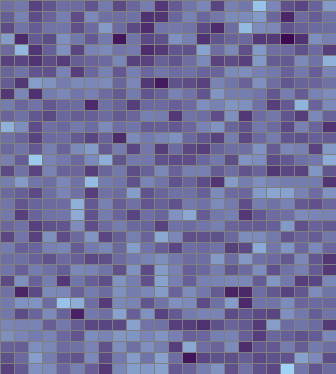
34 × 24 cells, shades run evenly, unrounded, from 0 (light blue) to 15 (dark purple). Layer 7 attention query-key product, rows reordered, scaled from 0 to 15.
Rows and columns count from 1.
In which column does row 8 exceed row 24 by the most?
12
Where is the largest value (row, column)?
4, 21
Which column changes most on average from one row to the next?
2
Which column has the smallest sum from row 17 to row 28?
6
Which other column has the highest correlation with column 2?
17
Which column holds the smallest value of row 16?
23
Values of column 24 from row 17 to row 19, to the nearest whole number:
12 5 8
